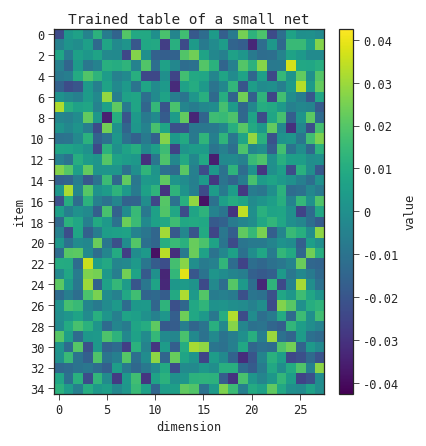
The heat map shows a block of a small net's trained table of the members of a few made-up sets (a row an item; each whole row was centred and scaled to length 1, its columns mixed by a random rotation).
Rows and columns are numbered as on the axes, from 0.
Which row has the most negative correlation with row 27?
17
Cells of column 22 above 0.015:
3
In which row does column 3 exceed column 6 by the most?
22
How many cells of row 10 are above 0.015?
4
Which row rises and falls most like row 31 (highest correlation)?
15
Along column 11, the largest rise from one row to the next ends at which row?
16
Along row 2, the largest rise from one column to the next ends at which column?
8
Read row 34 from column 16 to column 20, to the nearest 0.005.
0.005 0.025 0.015 -0.005 0.01
